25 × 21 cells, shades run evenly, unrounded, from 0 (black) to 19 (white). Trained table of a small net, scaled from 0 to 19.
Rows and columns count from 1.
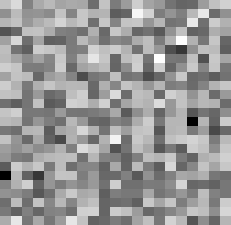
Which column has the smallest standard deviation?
3
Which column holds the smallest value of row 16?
6
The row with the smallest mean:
20
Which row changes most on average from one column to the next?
7
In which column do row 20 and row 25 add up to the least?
1
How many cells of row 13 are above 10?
9
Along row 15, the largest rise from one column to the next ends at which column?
16
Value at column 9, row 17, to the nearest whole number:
15
